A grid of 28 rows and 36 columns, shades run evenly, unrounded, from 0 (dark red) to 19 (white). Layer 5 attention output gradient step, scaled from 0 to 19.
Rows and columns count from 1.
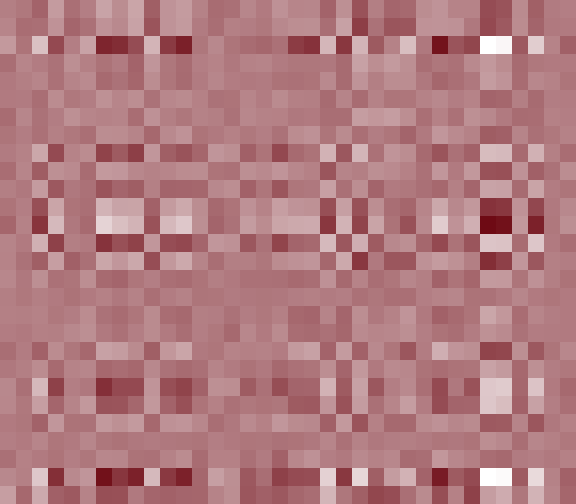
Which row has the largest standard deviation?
27
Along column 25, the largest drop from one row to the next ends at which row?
28
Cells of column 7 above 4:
24
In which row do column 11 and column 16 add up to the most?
13
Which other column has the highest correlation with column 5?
25
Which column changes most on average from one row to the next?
31
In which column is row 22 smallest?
7
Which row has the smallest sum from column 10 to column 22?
3
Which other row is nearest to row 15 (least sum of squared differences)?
2
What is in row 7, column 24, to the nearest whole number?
11
